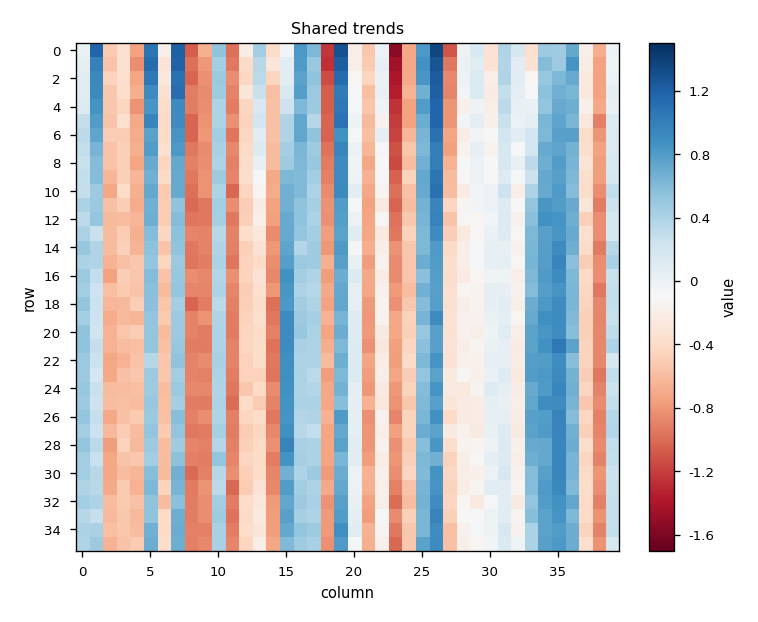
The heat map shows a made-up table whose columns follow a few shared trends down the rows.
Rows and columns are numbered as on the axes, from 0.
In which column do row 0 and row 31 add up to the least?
23
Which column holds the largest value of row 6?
26
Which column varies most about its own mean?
33
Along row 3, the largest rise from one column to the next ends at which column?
19
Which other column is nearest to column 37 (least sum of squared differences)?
12
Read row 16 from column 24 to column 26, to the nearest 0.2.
-0.6 0.6 0.8
